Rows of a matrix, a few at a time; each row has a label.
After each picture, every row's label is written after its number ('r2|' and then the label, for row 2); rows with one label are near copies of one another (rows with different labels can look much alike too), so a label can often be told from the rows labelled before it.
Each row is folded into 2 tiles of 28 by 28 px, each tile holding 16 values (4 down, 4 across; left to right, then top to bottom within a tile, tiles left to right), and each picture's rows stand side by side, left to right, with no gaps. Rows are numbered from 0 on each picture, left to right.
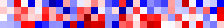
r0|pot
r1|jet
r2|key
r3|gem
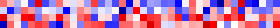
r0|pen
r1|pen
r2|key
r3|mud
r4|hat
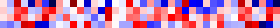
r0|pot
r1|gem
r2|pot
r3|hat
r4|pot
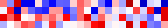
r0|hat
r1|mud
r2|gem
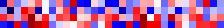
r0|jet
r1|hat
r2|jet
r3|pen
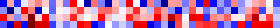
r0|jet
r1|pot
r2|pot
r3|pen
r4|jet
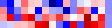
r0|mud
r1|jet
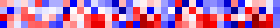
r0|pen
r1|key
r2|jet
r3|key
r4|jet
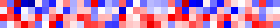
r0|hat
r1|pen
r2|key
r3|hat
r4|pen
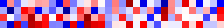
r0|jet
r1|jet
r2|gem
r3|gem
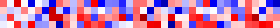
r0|gem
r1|pen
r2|mud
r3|pen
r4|mud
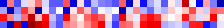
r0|jet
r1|key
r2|key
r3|pot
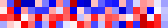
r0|hat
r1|hat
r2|jet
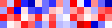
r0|hat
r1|pot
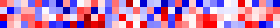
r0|pen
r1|jet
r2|gem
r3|key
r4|pot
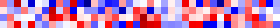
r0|gem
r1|hat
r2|jet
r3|pot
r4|pen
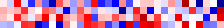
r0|pot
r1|pen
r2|jet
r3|gem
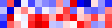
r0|key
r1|hat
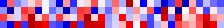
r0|jet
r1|jet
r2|gem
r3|key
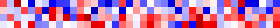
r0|gem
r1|mud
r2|key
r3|jet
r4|hat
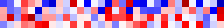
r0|mud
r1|gem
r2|hat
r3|gem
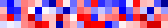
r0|mud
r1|pen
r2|mud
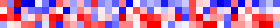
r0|hat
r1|pen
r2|key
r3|mud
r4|key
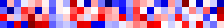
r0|jet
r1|pot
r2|mud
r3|gem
